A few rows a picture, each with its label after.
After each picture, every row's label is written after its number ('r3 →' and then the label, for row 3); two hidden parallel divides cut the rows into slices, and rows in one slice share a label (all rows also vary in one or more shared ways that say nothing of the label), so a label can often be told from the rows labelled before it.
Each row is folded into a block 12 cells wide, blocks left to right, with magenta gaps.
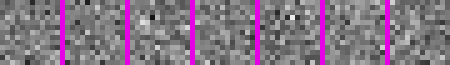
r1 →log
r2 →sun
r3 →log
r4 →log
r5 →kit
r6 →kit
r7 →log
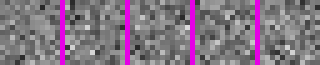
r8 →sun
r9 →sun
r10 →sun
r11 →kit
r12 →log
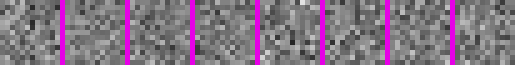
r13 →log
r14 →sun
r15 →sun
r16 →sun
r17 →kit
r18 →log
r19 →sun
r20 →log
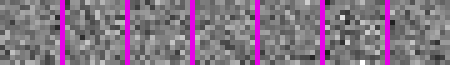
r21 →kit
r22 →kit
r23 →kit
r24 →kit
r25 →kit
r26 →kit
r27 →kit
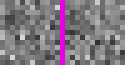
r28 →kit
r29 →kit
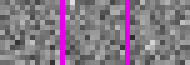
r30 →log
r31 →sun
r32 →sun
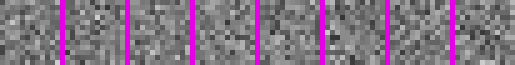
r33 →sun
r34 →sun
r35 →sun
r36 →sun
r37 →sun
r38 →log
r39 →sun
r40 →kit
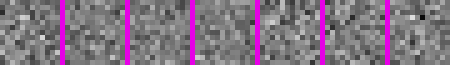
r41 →log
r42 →sun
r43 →sun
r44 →sun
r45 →log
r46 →kit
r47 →log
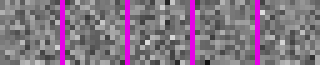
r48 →kit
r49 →kit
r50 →kit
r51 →kit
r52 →kit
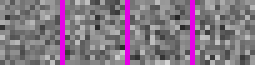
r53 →sun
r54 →log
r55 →kit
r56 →kit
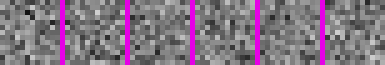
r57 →log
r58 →kit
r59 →kit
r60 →kit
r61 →kit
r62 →log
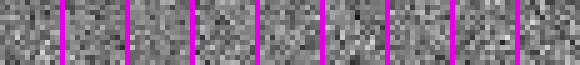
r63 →log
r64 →log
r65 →sun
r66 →kit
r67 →log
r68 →log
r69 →kit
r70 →kit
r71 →log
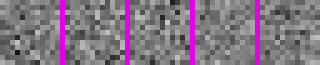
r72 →sun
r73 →kit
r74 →log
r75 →sun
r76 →sun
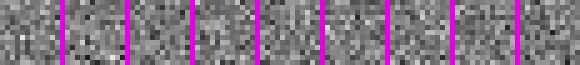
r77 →kit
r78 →log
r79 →sun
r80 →log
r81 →kit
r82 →log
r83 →kit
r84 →kit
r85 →kit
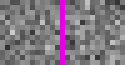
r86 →sun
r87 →log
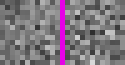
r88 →kit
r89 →kit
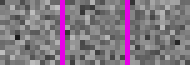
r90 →kit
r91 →sun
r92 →kit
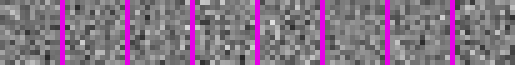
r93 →kit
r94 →sun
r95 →sun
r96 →kit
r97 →log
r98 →sun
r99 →sun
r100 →kit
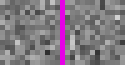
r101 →sun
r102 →sun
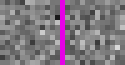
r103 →kit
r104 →sun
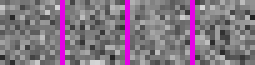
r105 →kit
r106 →kit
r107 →log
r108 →kit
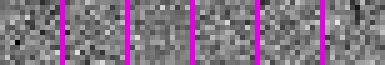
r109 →log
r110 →kit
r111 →sun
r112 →log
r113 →kit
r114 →log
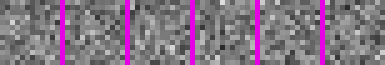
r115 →log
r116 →log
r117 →log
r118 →kit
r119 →log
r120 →log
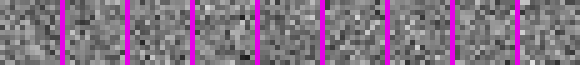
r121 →log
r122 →kit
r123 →kit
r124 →kit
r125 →sun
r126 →kit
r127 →log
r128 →sun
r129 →log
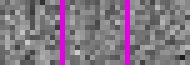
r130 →log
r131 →sun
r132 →kit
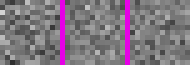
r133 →kit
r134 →sun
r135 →sun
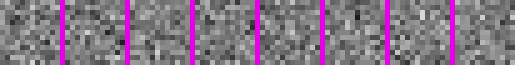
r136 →kit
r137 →log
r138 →sun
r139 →sun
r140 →sun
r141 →log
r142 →kit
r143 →log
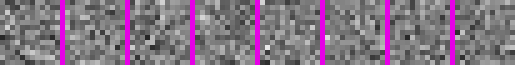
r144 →log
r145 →sun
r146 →kit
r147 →log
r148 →log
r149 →kit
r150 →kit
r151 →kit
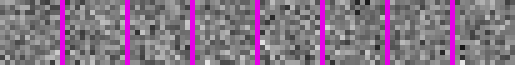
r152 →log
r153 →kit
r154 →sun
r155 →log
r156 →kit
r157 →log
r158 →sun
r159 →kit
